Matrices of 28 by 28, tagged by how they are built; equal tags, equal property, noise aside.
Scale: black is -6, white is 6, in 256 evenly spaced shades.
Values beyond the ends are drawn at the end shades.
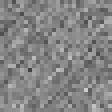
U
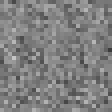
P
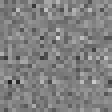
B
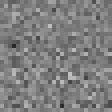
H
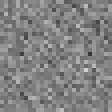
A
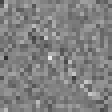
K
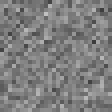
U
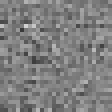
H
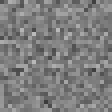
P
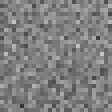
P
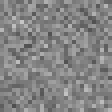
A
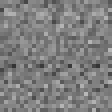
P
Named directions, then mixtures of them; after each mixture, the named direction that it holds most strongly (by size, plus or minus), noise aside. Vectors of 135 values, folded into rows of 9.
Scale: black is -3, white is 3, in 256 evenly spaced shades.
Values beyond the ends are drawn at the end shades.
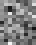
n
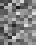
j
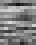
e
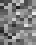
j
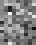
n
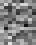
j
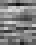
e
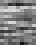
e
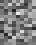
j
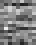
e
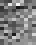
j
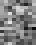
n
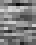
e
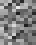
j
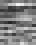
e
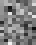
n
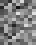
j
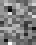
n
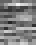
e
